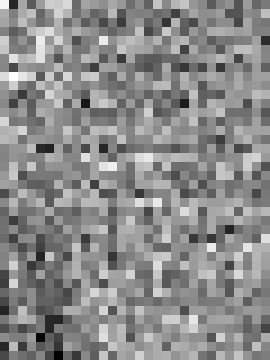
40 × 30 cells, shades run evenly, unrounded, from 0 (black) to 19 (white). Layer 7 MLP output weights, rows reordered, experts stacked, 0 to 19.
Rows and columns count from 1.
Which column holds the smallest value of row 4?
17
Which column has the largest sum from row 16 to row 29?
28
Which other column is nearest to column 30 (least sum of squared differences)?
9
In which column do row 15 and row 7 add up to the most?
2
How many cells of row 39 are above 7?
26
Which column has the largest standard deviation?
5
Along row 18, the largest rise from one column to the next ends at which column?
10
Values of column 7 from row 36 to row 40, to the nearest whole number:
3 9 5 4 0
